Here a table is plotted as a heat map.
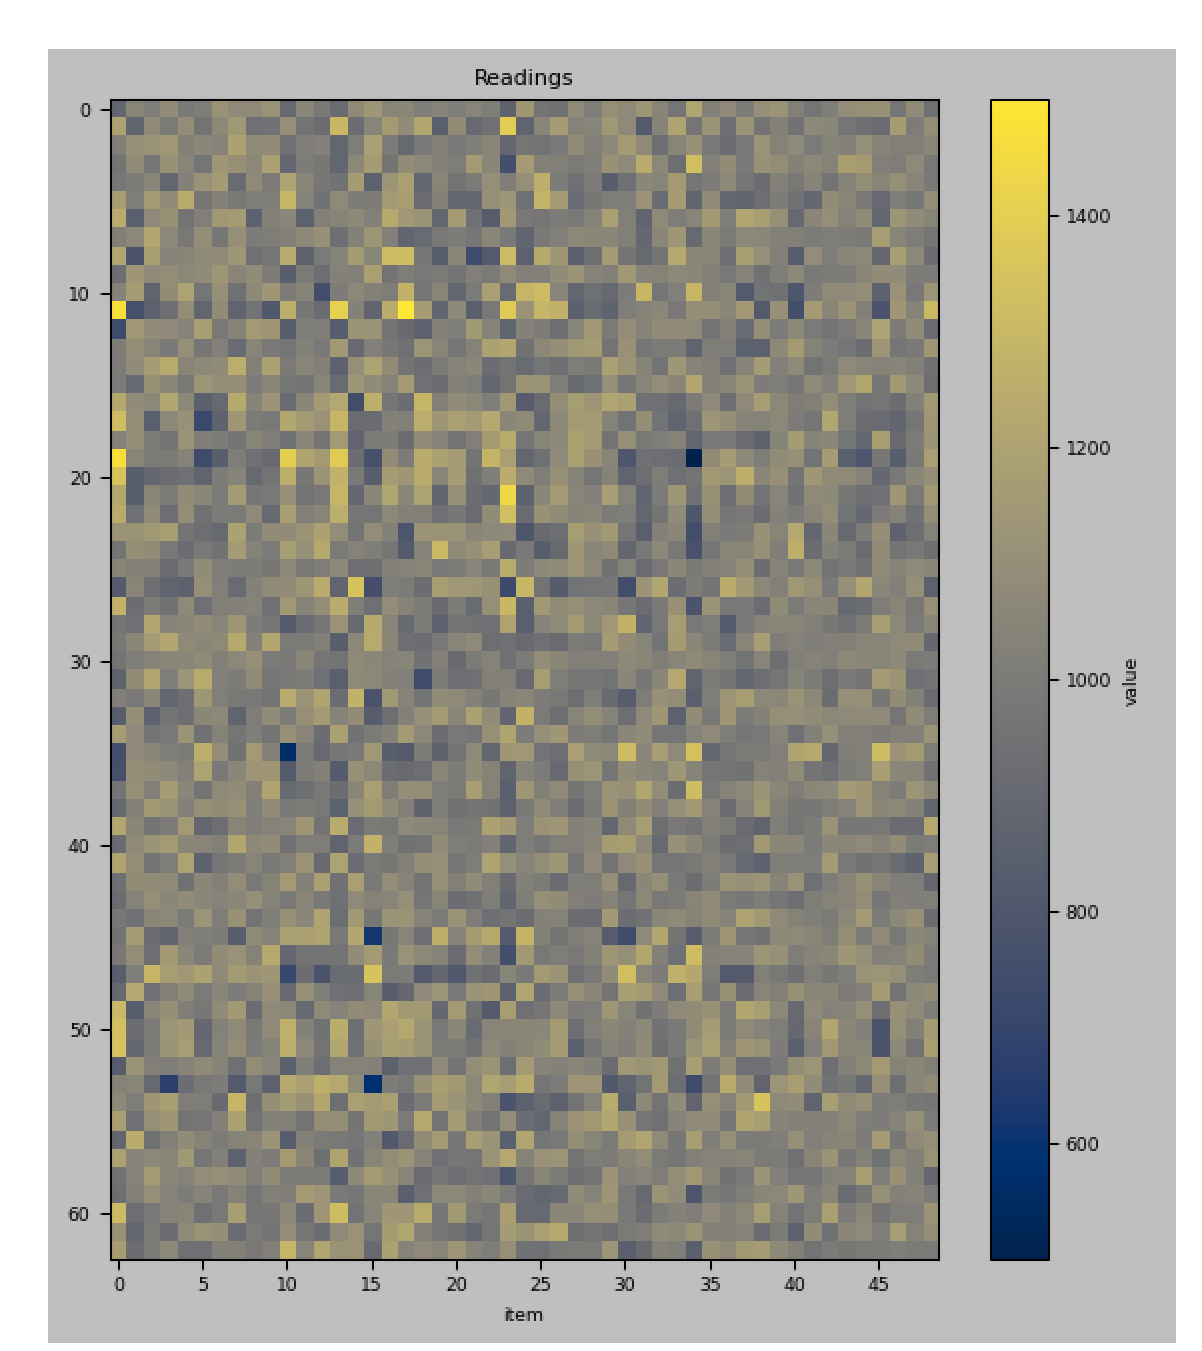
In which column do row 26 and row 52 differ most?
30
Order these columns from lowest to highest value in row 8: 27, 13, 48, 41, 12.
27, 48, 12, 13, 41
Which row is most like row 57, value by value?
34
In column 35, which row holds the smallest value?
35
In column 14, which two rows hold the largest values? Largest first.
26, 32
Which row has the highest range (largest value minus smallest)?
19
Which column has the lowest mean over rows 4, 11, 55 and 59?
1
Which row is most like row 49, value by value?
6
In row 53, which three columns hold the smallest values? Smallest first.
15, 3, 34
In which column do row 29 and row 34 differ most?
13
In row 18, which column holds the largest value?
23
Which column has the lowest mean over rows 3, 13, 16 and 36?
10
